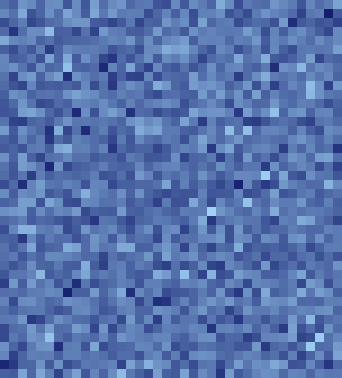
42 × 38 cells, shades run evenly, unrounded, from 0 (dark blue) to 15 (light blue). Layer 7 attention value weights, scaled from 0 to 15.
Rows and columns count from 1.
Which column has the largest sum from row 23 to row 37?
4
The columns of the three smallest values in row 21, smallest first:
27, 3, 30
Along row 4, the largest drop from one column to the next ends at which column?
7
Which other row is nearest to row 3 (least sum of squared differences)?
29
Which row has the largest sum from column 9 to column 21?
31
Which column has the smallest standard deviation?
20
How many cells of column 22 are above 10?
4
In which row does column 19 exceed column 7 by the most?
39
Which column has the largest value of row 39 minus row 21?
35
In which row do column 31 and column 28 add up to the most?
13
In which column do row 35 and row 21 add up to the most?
37
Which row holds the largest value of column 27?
28
